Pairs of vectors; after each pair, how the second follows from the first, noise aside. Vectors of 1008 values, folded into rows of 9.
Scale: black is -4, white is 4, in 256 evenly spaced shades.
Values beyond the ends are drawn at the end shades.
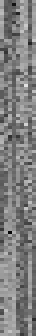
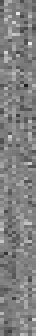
negated, partly zeroed.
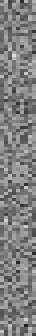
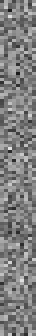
reversed.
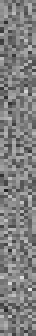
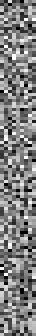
reversed, scaled up.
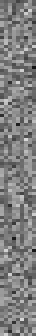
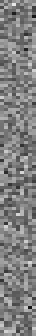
shuffled.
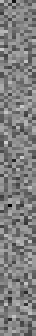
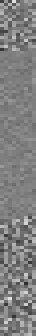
negated, partly zeroed.
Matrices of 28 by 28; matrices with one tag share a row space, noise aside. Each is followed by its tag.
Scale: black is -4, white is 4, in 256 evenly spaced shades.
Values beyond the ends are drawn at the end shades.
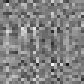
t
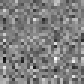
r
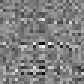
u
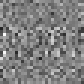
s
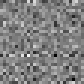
r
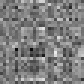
u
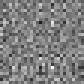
s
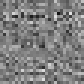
u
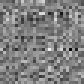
u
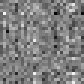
r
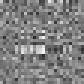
u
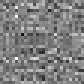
u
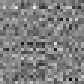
u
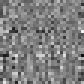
s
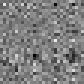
r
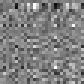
r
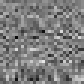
u
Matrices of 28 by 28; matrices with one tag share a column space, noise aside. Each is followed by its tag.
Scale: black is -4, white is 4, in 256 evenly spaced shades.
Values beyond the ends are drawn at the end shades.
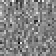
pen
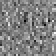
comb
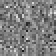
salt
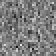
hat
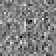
comb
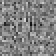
comb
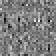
comb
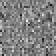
salt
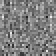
hat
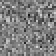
salt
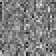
hat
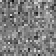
pen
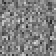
comb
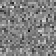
salt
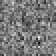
comb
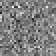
salt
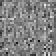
hat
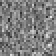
hat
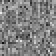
pen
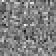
pen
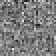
pen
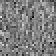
hat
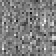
comb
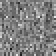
hat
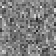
salt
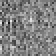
comb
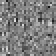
comb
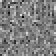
pen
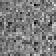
comb
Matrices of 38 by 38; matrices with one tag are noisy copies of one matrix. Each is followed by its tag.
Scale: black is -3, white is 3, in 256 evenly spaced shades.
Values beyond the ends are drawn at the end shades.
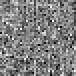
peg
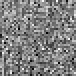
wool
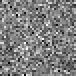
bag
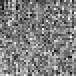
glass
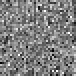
peg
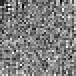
glass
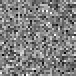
bag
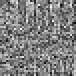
peg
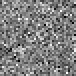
bag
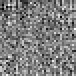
glass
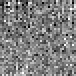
glass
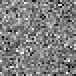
bag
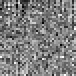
glass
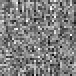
peg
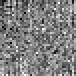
glass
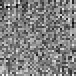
glass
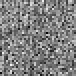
wool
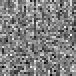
peg
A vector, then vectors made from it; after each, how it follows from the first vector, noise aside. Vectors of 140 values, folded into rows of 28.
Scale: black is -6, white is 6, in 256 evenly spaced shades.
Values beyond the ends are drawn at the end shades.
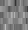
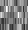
wrapped around, negated, scaled up.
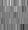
wrapped around, partly zeroed.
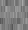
reversed, shrunk.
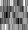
wrapped around, scaled up.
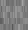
reversed, shrunk.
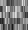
reversed, scaled up.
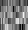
wrapped around, negated, scaled up.
